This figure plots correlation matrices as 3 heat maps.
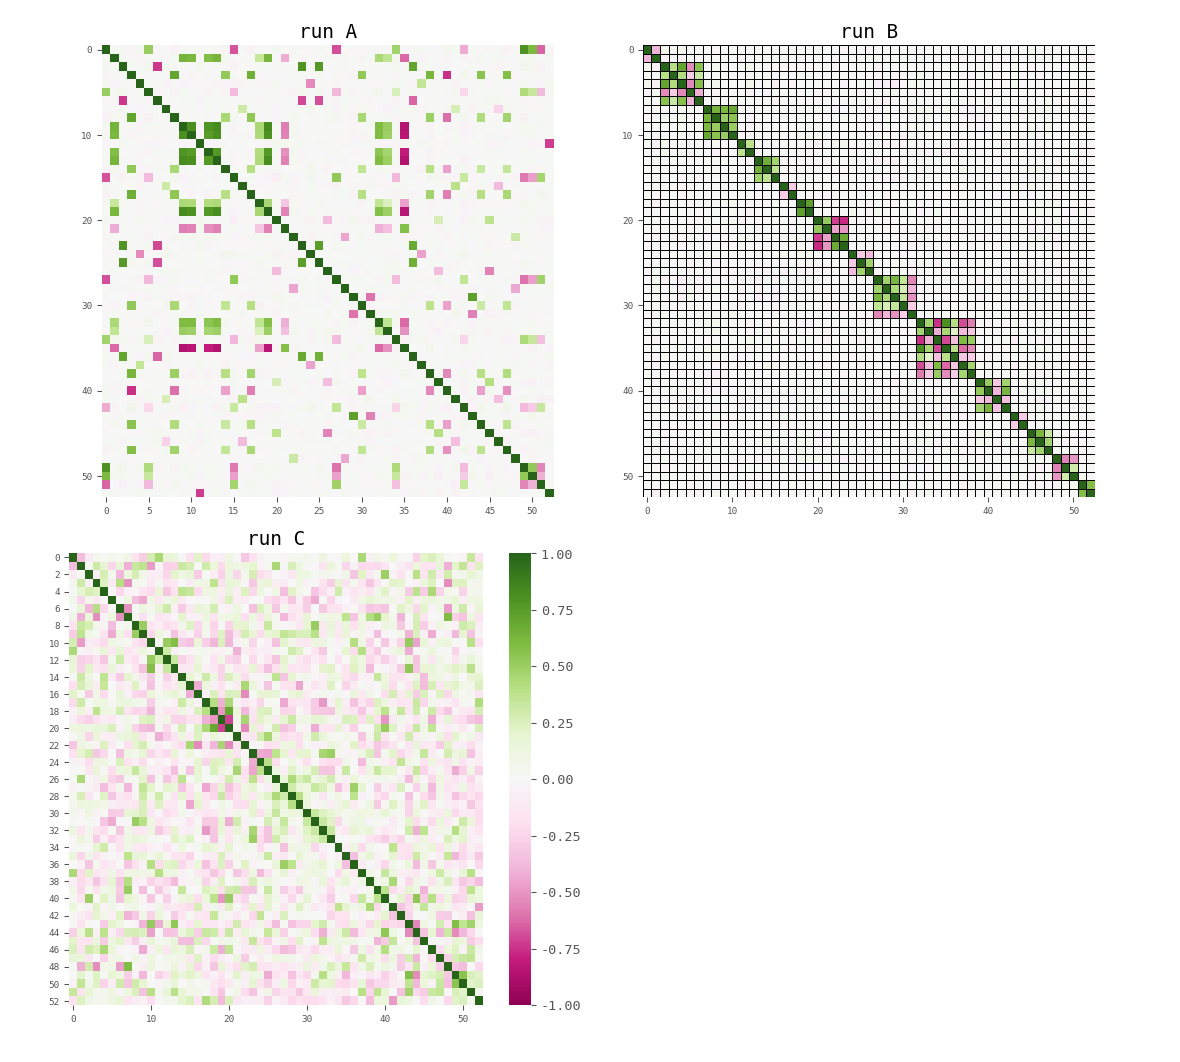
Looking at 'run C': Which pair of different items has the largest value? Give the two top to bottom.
18, 20
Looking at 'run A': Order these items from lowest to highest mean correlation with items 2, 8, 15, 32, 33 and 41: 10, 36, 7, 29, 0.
0, 29, 7, 36, 10
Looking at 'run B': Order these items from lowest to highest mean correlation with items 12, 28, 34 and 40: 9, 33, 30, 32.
32, 33, 9, 30
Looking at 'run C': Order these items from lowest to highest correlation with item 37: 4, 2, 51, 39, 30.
4, 39, 30, 2, 51
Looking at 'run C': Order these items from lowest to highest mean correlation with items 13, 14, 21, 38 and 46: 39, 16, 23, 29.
29, 23, 16, 39
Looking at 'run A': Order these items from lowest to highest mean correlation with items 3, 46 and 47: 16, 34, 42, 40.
40, 16, 34, 42
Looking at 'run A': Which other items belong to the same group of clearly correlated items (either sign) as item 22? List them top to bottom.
28, 48
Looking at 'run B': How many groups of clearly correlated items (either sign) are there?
16
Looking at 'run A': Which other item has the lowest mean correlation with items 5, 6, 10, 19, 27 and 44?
35
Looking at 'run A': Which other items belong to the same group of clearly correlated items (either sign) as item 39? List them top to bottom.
20, 26, 45
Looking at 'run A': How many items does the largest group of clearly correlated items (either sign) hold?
11
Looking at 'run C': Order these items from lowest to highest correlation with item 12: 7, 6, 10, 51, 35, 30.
30, 7, 35, 51, 6, 10
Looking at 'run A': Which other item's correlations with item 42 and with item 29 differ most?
43
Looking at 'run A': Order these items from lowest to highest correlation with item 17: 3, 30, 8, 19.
19, 30, 8, 3
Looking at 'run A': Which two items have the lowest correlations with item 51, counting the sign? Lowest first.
0, 49
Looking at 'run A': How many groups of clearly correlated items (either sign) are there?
10
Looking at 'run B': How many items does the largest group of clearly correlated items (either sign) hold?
7
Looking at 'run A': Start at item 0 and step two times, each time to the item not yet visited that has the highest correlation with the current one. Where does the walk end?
50
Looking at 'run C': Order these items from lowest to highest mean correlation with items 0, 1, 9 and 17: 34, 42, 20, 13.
13, 42, 34, 20
